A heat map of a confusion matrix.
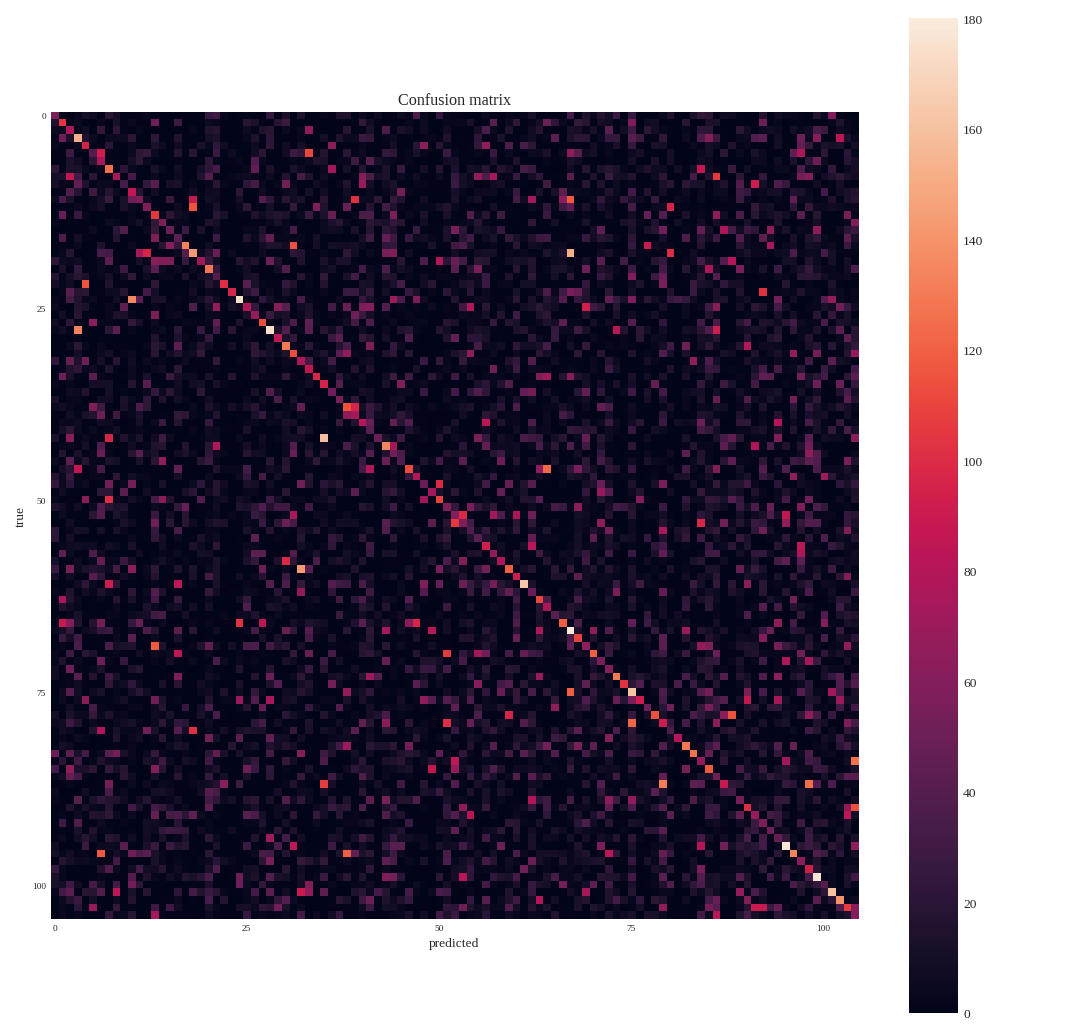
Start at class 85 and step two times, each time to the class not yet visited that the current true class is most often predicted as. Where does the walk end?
71
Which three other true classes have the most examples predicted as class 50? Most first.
48, 19, 59
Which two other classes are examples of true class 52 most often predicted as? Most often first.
53, 95
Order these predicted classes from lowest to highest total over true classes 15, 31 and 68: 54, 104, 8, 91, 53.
8, 91, 53, 54, 104
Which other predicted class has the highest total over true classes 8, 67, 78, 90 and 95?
104
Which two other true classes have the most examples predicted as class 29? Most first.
25, 103
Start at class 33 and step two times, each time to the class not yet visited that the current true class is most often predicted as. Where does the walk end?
97
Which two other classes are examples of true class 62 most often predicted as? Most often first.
32, 73
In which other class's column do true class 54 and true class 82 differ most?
38
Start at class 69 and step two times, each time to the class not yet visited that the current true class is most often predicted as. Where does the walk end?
86
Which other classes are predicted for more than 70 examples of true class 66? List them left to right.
1, 24, 27, 47
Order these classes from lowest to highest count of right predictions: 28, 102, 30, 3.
30, 102, 3, 28
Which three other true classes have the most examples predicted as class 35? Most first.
42, 87, 101
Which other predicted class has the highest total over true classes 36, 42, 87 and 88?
35
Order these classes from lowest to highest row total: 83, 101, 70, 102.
102, 70, 83, 101
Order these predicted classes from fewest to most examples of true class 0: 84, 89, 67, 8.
89, 8, 84, 67
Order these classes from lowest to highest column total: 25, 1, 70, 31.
70, 25, 1, 31
